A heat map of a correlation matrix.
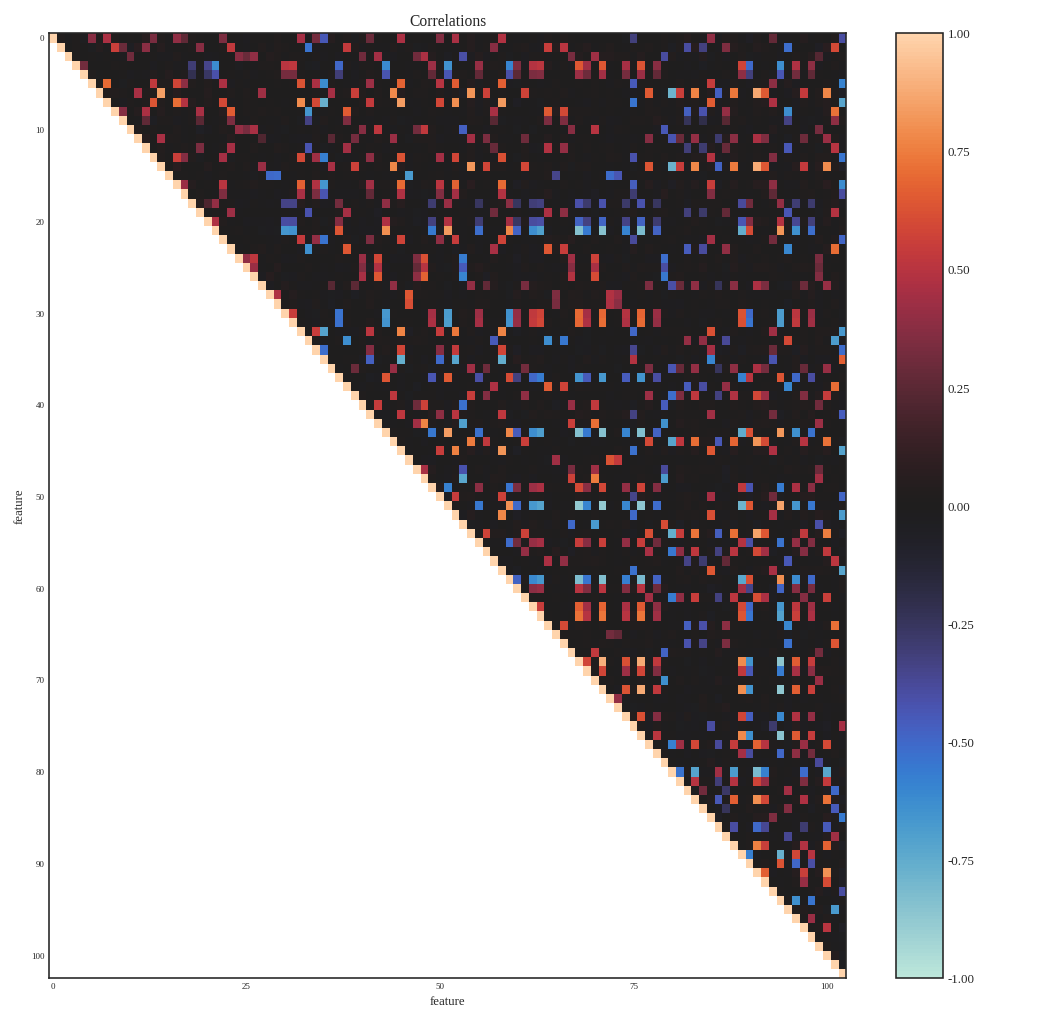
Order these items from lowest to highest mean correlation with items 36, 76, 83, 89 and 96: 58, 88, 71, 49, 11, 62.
58, 11, 88, 49, 62, 71
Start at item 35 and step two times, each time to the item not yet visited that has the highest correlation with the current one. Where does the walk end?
75
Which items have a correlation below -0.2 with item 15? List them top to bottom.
28, 29, 46, 65, 72, 73
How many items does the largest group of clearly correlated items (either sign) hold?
27
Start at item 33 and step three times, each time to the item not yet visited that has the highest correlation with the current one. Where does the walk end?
84
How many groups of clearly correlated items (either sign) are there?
6
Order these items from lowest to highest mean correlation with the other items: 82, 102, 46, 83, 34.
102, 82, 46, 34, 83
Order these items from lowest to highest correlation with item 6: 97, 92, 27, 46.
46, 27, 97, 92
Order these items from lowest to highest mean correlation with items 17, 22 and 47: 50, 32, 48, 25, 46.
46, 25, 48, 50, 32
